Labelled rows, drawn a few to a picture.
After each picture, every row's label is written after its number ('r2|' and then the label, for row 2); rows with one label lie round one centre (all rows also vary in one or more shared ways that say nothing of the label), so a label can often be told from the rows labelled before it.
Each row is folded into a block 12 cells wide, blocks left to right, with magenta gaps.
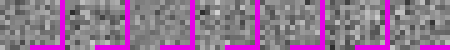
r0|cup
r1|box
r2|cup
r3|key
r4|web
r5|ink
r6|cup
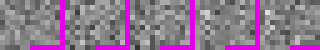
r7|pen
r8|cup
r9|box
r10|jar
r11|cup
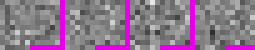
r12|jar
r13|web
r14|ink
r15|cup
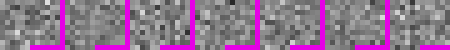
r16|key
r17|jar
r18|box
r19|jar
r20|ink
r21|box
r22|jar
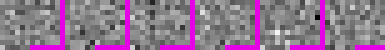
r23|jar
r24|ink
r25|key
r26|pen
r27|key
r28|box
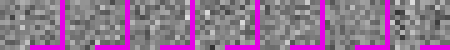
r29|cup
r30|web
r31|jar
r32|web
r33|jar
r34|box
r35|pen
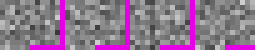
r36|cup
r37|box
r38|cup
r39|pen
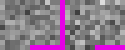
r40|key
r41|ink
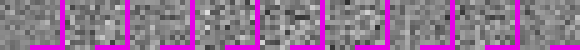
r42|jar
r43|web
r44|jar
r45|jar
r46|web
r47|web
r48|cup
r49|jar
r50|box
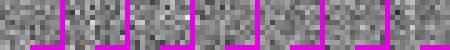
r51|key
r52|web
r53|box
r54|pen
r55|cup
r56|jar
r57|jar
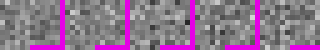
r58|cup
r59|cup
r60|web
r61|jar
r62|web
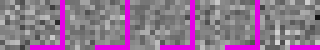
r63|jar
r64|ink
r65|cup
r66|cup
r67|cup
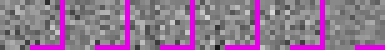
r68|pen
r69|cup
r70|key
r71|ink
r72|web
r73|web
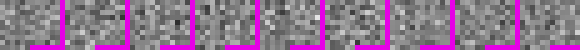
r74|web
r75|pen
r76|pen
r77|jar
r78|cup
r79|key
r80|pen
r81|jar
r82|key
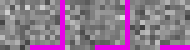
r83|pen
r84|key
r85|pen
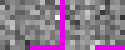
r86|jar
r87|key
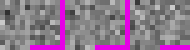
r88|key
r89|pen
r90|box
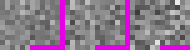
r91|key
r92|pen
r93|key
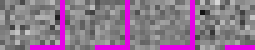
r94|web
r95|jar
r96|web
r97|ink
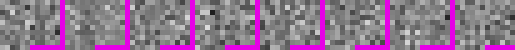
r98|box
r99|ink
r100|box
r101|key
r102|box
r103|key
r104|cup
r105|pen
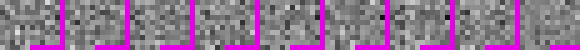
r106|pen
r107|web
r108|jar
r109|key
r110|key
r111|pen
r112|box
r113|cup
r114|web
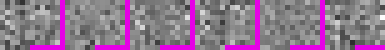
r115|cup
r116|ink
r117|key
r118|cup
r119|ink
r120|key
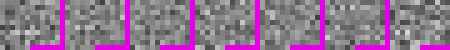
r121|key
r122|jar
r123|web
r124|cup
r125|box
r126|pen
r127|box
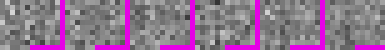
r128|web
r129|key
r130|web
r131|web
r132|ink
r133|ink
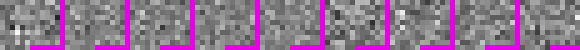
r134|box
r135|ink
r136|box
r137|box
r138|box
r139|cup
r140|jar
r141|box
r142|jar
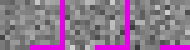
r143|ink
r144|ink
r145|pen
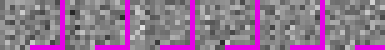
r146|key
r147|pen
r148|key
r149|box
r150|web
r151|pen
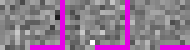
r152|key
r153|cup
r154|cup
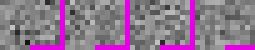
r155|web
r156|web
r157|cup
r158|jar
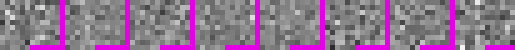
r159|box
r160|jar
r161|web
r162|cup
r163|pen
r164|jar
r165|key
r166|pen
